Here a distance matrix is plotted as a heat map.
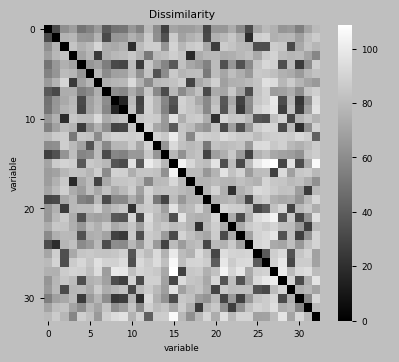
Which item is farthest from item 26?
15
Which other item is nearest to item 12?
32
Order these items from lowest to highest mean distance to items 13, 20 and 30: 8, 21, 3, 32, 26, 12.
8, 21, 26, 3, 32, 12
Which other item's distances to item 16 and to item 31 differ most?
27
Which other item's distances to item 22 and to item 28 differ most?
18
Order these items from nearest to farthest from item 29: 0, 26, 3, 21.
26, 0, 3, 21
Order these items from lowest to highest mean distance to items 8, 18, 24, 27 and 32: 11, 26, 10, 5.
11, 5, 10, 26
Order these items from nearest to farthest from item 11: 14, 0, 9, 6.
9, 0, 14, 6
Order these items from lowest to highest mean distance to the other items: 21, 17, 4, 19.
4, 19, 21, 17
